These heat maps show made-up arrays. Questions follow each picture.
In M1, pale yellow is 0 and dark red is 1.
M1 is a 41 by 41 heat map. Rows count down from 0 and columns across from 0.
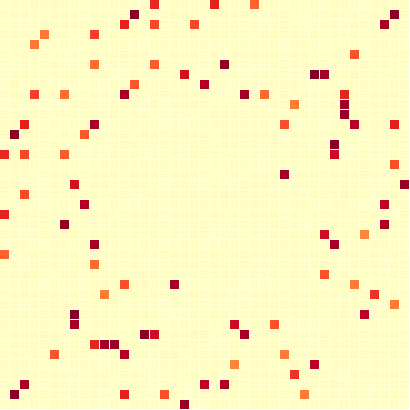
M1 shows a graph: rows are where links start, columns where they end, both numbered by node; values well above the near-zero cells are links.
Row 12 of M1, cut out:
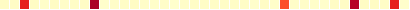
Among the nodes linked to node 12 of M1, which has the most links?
node 9
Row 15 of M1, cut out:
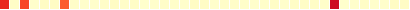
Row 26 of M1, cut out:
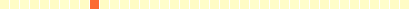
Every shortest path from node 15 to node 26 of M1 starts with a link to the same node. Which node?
node 6
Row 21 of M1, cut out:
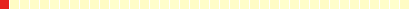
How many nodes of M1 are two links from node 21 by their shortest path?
2
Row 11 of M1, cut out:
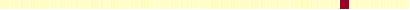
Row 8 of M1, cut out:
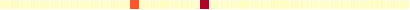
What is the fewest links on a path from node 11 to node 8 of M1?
7
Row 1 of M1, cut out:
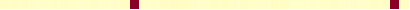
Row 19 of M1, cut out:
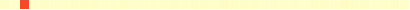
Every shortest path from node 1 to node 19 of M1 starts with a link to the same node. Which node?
node 39
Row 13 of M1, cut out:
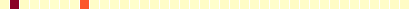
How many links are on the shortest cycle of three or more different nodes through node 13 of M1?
8
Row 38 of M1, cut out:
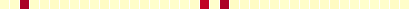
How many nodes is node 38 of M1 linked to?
3
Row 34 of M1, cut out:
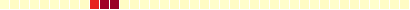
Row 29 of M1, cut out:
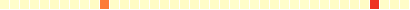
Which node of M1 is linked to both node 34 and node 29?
node 10
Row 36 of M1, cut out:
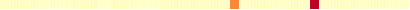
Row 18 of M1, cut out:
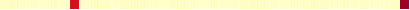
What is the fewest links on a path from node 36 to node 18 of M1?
3
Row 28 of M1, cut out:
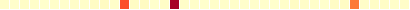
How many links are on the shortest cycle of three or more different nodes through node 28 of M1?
3
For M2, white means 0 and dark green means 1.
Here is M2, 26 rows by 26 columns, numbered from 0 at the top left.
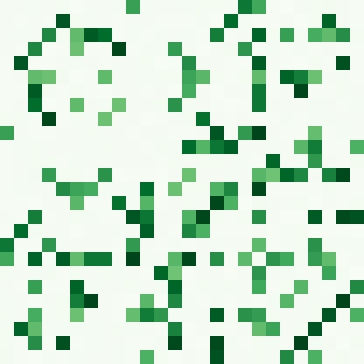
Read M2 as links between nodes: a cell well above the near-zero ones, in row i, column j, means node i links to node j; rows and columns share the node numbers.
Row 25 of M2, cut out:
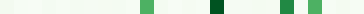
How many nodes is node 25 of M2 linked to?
4
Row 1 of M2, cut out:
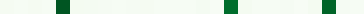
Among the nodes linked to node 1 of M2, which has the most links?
node 23
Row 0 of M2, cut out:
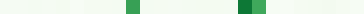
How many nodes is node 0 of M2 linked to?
3
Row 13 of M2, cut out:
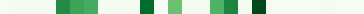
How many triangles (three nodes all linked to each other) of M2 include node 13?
7
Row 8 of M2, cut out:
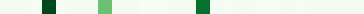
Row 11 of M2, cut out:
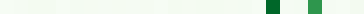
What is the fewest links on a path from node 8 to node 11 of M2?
4
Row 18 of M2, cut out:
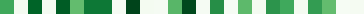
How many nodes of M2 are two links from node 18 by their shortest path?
10
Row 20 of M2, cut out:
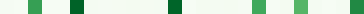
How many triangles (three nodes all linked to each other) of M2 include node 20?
6
